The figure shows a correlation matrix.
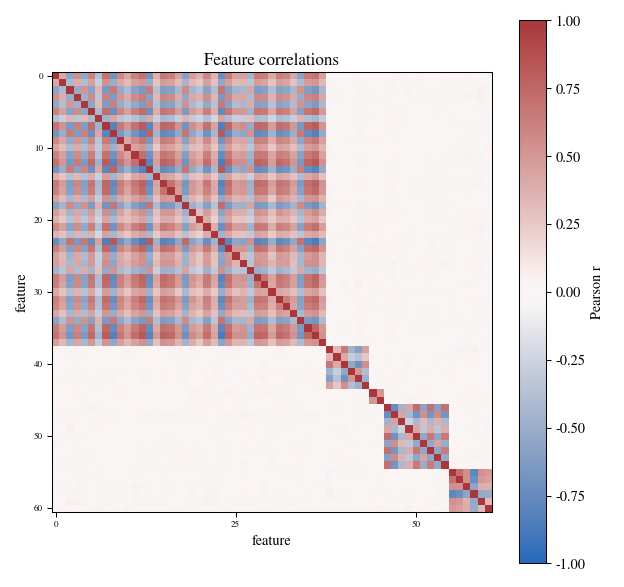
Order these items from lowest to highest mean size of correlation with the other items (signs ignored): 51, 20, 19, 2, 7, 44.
44, 51, 20, 19, 2, 7
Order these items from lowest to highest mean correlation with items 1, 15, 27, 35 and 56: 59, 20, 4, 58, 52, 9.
4, 58, 52, 59, 20, 9
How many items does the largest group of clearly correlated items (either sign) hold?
38
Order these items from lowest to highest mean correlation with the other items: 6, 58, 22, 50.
6, 58, 50, 22
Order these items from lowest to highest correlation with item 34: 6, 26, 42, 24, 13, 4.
24, 26, 42, 6, 4, 13
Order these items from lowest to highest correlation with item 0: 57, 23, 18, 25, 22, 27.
23, 18, 27, 57, 22, 25
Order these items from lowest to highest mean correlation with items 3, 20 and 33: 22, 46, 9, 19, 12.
46, 22, 19, 9, 12
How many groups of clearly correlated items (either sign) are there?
5
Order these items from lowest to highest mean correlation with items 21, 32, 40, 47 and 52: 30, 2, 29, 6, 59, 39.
2, 6, 59, 39, 30, 29
